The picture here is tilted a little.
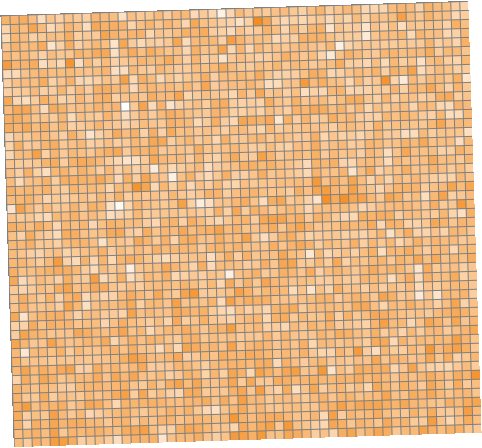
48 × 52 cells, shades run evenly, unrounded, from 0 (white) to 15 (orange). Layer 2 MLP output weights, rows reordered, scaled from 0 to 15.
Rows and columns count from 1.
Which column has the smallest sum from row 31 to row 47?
46
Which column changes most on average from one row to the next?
25
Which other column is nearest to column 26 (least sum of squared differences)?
28
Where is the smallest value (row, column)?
11, 14
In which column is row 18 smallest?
17
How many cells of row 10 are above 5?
50
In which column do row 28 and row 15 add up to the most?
6
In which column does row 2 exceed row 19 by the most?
19
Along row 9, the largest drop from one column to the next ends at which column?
44
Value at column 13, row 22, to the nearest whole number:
1
